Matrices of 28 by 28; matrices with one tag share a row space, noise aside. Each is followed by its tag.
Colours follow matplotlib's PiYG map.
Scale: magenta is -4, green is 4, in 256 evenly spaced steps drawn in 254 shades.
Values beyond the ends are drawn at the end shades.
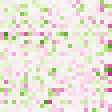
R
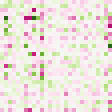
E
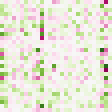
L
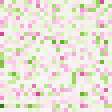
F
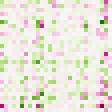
L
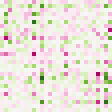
E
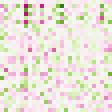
R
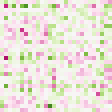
R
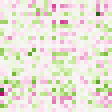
F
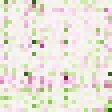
E
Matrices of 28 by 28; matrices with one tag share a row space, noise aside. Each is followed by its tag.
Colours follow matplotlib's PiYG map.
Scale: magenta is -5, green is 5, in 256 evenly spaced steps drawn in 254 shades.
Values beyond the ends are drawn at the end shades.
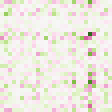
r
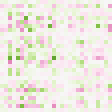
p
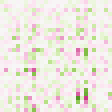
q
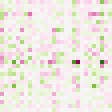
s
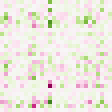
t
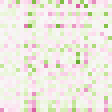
q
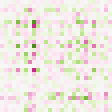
q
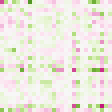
s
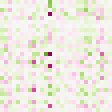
t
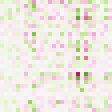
q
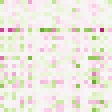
s
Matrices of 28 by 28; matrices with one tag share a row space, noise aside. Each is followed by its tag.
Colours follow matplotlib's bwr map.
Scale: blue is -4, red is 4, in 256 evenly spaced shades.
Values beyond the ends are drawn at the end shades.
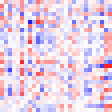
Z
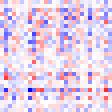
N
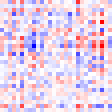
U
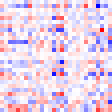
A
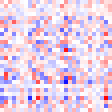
N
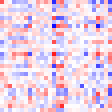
A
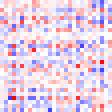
U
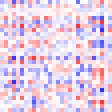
U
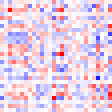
A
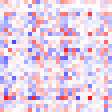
N
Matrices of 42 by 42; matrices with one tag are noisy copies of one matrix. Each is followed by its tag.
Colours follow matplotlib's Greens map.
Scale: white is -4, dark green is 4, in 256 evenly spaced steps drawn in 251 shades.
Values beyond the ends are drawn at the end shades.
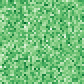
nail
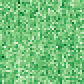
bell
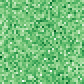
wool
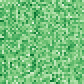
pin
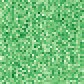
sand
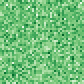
sand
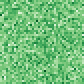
wool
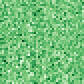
pin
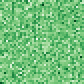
sand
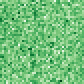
pin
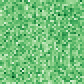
sand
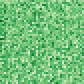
pin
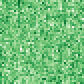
bell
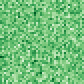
pin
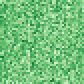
pin
